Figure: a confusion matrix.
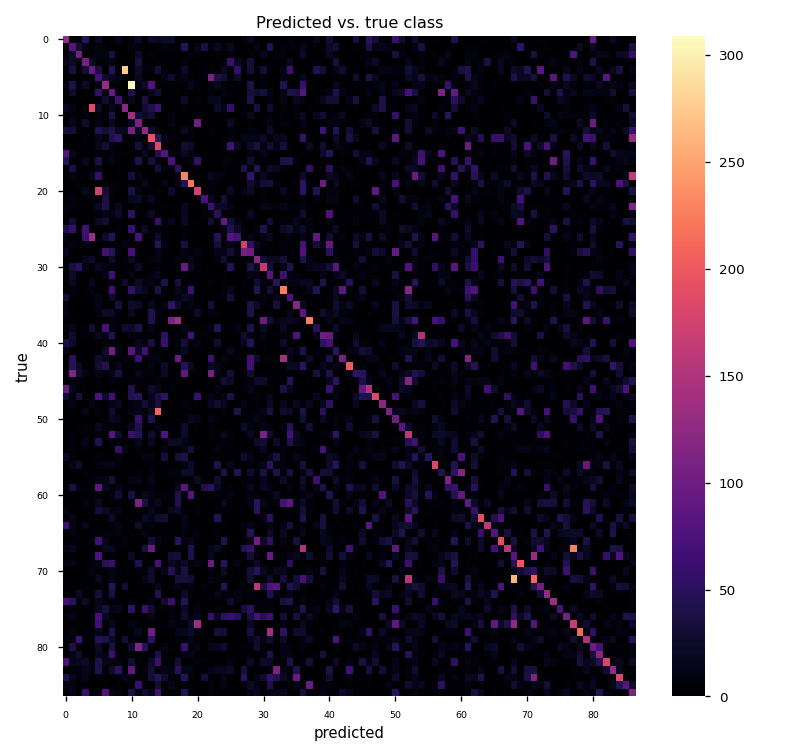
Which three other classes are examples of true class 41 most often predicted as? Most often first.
7, 10, 12
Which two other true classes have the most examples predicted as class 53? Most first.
18, 37
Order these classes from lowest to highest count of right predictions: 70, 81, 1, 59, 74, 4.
70, 59, 1, 4, 81, 74
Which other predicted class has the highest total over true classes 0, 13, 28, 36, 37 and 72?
50
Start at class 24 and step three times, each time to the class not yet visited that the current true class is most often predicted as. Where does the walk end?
86
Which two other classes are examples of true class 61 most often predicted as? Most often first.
11, 34
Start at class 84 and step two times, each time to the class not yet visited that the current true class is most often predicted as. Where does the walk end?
68
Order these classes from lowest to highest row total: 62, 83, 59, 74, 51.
51, 62, 74, 59, 83
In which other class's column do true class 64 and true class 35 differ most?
46
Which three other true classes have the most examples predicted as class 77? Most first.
67, 2, 50
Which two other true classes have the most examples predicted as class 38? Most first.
26, 58
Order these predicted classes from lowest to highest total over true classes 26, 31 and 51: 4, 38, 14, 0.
0, 14, 38, 4
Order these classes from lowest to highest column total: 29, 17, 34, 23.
23, 17, 34, 29
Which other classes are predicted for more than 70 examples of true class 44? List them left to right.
1, 18, 22
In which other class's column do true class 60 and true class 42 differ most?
33
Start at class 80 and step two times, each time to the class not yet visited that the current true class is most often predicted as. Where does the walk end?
20
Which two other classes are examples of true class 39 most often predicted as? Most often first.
54, 40
